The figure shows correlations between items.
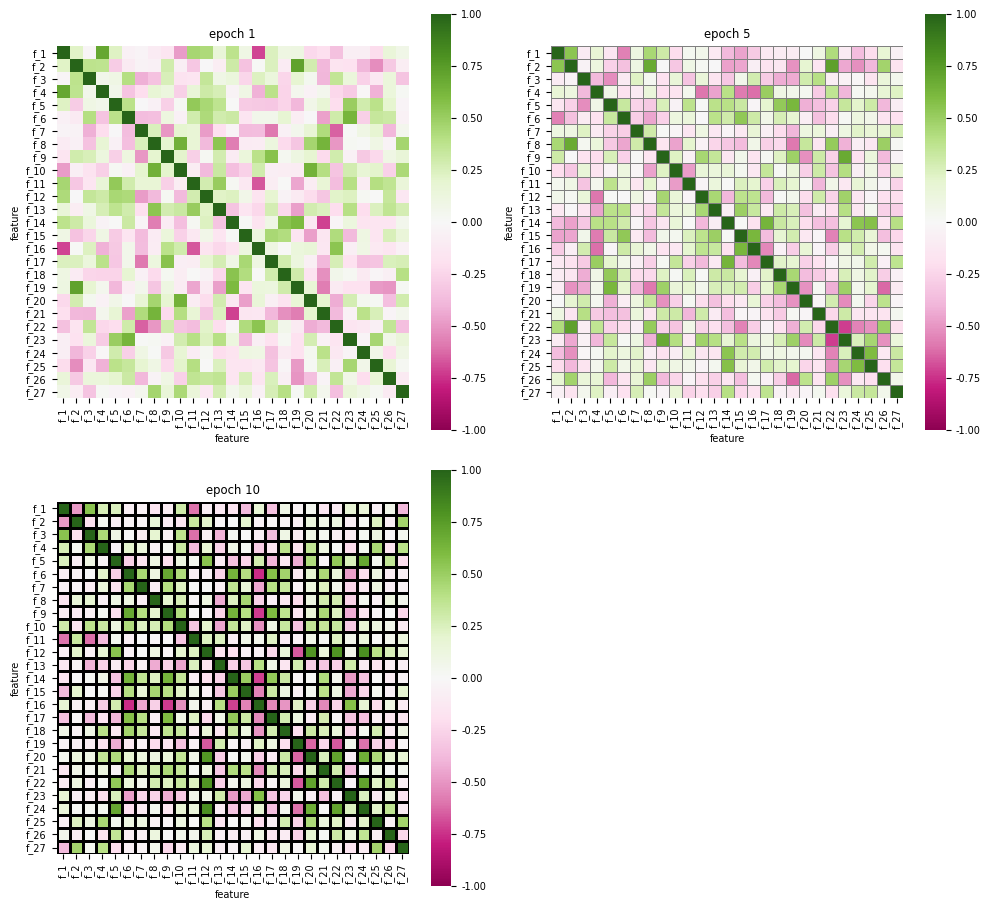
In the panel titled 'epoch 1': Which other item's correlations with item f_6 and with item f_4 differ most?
f_23
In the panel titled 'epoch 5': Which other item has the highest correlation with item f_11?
f_5
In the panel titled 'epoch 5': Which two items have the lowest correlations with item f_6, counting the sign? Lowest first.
f_1, f_8
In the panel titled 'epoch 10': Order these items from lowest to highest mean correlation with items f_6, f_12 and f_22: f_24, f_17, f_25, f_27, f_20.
f_27, f_17, f_25, f_24, f_20
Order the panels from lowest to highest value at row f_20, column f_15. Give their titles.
epoch 1, epoch 5, epoch 10
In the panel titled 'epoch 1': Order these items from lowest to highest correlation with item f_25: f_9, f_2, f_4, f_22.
f_2, f_4, f_9, f_22
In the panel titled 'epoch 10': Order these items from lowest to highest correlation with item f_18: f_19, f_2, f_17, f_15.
f_19, f_2, f_15, f_17
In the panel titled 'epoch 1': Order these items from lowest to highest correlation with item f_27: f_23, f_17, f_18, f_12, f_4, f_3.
f_3, f_12, f_4, f_23, f_17, f_18
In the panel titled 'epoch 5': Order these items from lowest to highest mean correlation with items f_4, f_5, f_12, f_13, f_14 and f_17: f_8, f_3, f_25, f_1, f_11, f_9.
f_3, f_8, f_1, f_11, f_9, f_25
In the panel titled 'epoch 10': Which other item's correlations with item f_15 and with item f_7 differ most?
f_8
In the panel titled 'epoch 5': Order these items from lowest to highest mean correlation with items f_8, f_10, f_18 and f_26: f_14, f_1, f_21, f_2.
f_21, f_14, f_1, f_2
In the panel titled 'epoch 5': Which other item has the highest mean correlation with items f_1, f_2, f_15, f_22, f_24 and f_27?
f_8
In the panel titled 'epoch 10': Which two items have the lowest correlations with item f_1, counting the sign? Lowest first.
f_11, f_2
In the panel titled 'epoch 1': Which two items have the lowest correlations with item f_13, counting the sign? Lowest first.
f_19, f_14
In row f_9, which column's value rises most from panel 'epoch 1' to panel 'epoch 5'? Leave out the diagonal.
f_23
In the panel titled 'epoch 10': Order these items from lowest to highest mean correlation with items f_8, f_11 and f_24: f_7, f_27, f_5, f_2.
f_7, f_27, f_2, f_5
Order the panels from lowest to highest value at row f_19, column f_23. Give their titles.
epoch 1, epoch 10, epoch 5
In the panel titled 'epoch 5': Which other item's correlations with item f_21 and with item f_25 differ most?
f_14
